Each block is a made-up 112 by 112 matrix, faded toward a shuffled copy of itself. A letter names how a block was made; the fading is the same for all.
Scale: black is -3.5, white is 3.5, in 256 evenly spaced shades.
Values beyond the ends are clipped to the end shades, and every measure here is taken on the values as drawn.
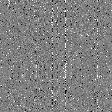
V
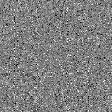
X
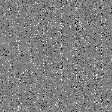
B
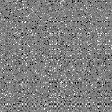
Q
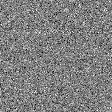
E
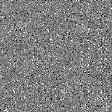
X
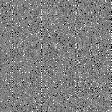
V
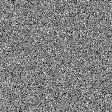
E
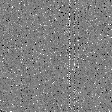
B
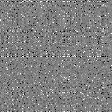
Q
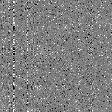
V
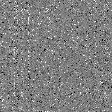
B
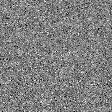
E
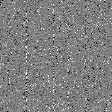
B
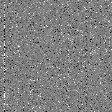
B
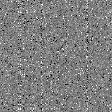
X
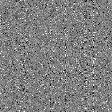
X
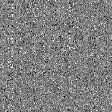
X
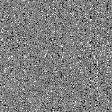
X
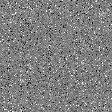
B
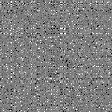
Q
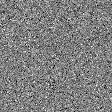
E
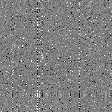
V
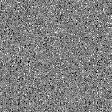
X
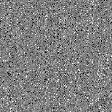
X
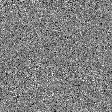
E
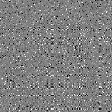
Q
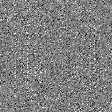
X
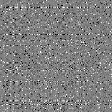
Q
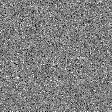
E
